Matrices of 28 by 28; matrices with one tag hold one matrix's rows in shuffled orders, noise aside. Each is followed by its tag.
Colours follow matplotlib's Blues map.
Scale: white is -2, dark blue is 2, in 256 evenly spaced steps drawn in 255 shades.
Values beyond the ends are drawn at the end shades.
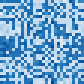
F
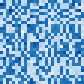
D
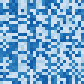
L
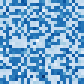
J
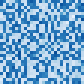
D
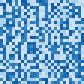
D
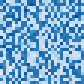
D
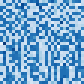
D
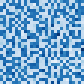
D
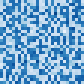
D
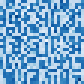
D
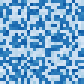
J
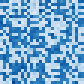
J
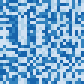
L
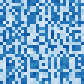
D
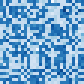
J
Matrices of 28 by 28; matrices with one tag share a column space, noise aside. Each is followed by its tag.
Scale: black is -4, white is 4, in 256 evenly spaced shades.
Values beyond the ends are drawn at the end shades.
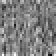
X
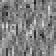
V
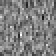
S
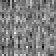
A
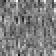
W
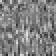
X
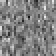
A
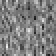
A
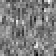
W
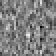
S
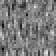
V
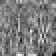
X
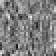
S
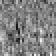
X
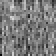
A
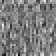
X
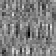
V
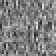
S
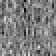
W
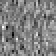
S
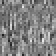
X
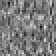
S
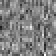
S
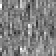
V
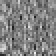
S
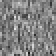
S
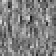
W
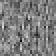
S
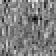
W
